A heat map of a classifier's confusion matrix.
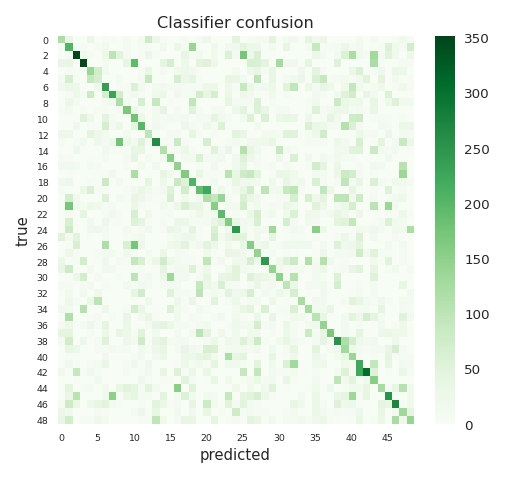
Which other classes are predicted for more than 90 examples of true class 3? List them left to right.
10, 30, 43
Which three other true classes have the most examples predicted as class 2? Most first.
45, 42, 26
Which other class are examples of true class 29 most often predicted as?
1
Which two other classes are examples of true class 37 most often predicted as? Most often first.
19, 34
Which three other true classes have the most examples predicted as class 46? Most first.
48, 39, 8
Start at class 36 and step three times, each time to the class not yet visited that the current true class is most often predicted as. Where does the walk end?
32
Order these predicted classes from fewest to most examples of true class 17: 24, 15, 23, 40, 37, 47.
37, 15, 24, 40, 23, 47
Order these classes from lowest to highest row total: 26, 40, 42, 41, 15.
15, 40, 41, 26, 42
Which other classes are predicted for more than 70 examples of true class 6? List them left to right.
25, 32, 40
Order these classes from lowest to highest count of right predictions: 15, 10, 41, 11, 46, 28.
15, 10, 11, 41, 28, 46
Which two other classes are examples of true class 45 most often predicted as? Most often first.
7, 40
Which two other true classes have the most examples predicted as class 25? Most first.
2, 14
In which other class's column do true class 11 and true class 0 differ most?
39
